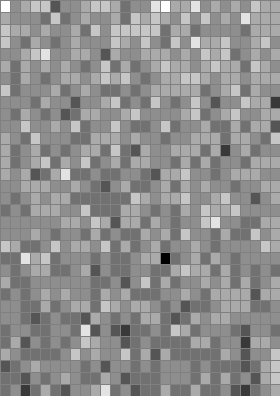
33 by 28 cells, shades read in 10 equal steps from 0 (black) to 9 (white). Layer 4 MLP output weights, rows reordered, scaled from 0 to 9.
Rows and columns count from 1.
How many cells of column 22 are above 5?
12
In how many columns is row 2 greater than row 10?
13
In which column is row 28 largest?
9
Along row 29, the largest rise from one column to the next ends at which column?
26
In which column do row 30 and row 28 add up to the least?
25
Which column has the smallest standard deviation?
2
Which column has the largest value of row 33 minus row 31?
11
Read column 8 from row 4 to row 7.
6 6 5 6
